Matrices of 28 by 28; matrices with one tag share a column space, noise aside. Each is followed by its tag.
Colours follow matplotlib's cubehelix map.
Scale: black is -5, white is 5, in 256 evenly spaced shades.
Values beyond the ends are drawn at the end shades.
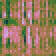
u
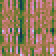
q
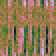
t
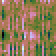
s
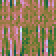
t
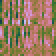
u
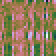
s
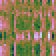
s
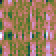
s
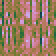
u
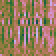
u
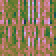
u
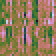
u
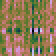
q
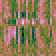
u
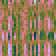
s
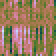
t
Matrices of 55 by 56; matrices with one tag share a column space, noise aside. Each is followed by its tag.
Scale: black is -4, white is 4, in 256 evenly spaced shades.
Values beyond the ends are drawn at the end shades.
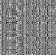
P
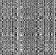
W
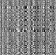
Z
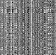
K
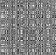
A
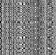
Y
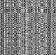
K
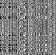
W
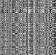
K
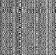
K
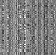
A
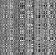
A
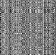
K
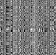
Z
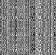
W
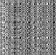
Y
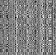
A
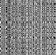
Y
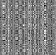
A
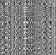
Y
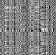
Z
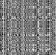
W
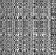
W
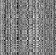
A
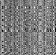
Z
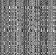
Z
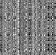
W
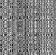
W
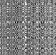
Y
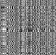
Z
